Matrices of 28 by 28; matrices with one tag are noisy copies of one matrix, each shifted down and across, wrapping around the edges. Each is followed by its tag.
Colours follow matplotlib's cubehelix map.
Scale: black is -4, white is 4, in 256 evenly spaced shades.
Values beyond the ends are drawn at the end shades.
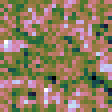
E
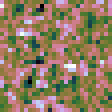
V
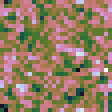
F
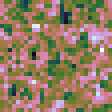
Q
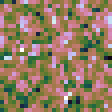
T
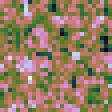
Q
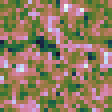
E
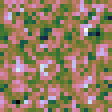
T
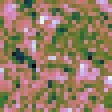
E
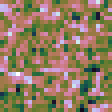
V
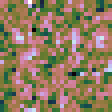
T
